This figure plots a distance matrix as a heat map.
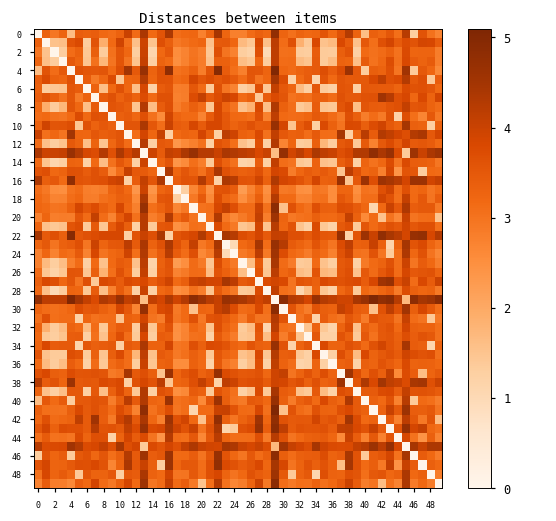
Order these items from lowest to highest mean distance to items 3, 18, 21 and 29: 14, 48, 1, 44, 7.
14, 1, 7, 44, 48
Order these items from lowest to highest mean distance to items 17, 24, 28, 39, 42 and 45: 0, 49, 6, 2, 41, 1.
2, 6, 1, 49, 0, 41
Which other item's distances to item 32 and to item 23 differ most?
43
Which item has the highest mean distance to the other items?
29
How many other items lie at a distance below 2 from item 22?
3
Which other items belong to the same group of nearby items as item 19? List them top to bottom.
30, 41
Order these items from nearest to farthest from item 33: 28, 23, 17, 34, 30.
28, 17, 30, 23, 34
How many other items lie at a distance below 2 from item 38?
3
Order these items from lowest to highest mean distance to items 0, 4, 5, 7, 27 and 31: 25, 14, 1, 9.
25, 14, 9, 1
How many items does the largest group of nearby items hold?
16
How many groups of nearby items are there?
12
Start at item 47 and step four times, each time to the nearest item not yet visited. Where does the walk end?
9
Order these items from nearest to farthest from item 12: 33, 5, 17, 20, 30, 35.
33, 35, 17, 30, 20, 5
